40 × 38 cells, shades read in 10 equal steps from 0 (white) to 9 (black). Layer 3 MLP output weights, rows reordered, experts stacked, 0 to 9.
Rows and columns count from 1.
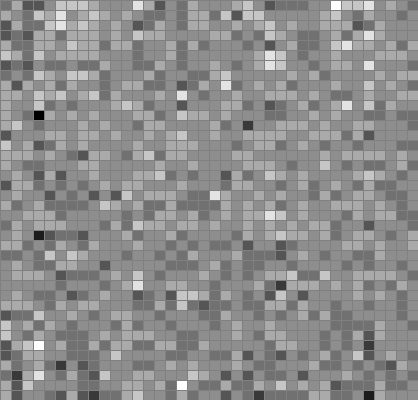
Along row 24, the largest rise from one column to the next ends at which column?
4
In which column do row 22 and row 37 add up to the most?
6
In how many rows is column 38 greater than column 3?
14
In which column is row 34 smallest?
1
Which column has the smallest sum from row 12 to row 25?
25
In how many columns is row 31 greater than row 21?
15
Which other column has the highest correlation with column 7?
8
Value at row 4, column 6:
5
